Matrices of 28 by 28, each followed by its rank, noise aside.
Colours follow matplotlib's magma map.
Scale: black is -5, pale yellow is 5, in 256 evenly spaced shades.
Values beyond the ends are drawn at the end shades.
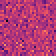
six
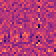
five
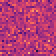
seven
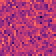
eight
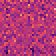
five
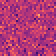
six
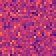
seven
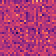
seven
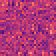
seven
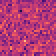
eight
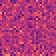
eight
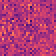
six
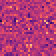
five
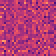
five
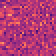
six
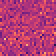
seven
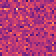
six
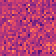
seven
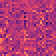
five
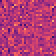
six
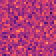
eight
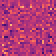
five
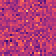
six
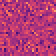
eight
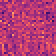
five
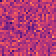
eight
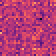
five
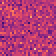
seven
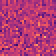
seven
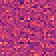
six
